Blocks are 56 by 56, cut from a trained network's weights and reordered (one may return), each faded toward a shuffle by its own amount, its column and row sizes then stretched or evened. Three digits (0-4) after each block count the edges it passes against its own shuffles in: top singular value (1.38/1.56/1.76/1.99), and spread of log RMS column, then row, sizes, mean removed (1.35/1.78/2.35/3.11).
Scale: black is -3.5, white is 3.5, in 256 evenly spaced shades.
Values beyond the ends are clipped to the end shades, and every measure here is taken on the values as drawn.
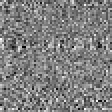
2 0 2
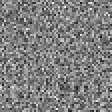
3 0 0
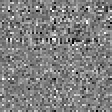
2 1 3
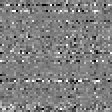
1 1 4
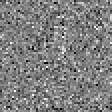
0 1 2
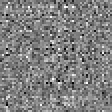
3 2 2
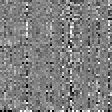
3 4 1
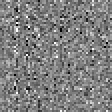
1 3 0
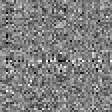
3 2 1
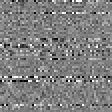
4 0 4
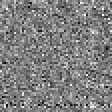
1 1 2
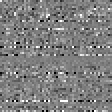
2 1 4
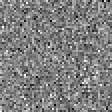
0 0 0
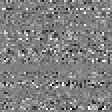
0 2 4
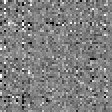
0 3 2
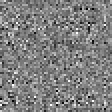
0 2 2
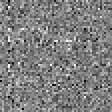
1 2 1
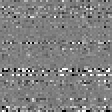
2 1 4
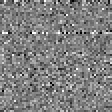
1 0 3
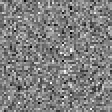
1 2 0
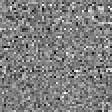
0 0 3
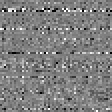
2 1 4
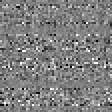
0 1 4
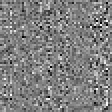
3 3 1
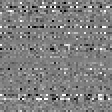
1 1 4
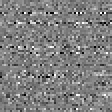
0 0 4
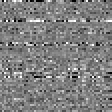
4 0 4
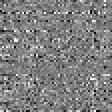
3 1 4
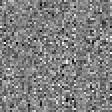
1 3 0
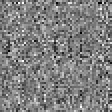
3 3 1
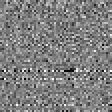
3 0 3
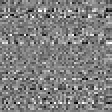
4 0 4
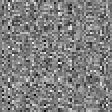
4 3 0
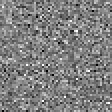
2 0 1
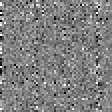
2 3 1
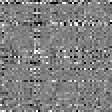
4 2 4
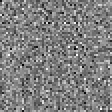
1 1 1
